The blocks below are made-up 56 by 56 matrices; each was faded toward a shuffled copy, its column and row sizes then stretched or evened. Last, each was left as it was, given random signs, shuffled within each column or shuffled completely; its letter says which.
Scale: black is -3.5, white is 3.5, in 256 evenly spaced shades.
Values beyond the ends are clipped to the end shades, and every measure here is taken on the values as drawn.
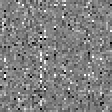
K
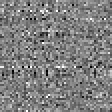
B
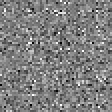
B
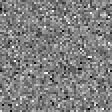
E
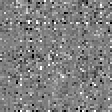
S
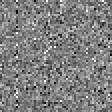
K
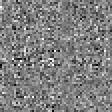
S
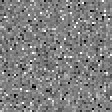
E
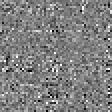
S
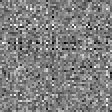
B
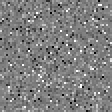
E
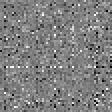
S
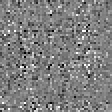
S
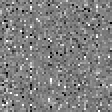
K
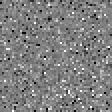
E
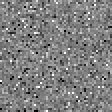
E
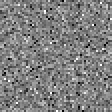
E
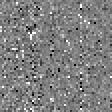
K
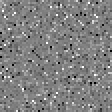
E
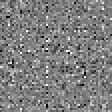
S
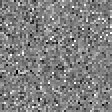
E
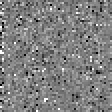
K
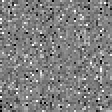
K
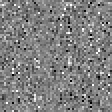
K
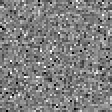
E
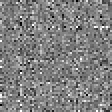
S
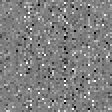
K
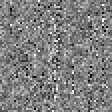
K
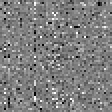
S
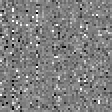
K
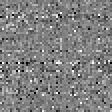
S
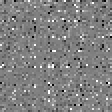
S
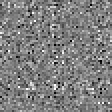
S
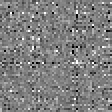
B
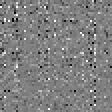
B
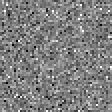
E
